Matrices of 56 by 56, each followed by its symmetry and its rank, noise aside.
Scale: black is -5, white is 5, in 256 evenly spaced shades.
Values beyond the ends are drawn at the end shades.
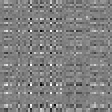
no symmetry, rank one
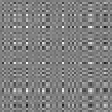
symmetric, rank one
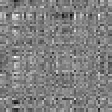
no symmetry, rank three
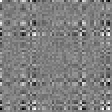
symmetric, rank one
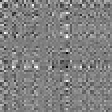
symmetric, rank three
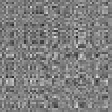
no symmetry, rank three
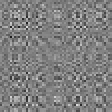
no symmetry, rank two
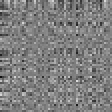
no symmetry, rank three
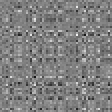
antisymmetric, rank two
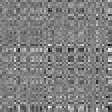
no symmetry, rank two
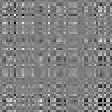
symmetric, rank two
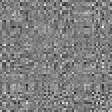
symmetric, rank three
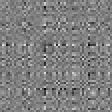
symmetric, rank three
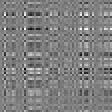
no symmetry, rank one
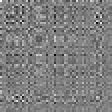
symmetric, rank three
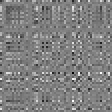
symmetric, rank three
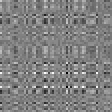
no symmetry, rank one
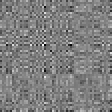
symmetric, rank two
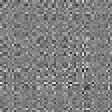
symmetric, rank three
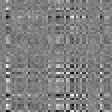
no symmetry, rank one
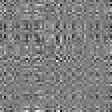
no symmetry, rank three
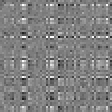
no symmetry, rank one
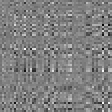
no symmetry, rank two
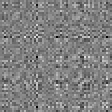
symmetric, rank three
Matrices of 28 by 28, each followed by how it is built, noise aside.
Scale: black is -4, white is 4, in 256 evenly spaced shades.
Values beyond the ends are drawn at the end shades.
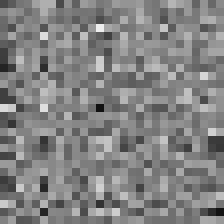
low rank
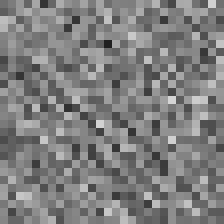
Toeplitz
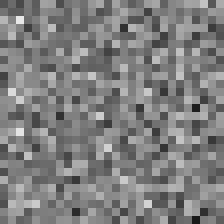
repeating rows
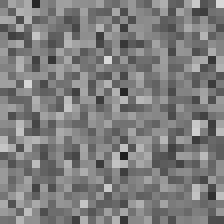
repeating rows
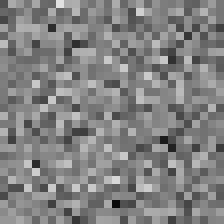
repeating rows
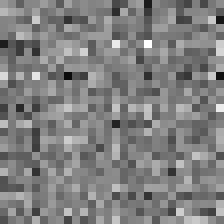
low rank
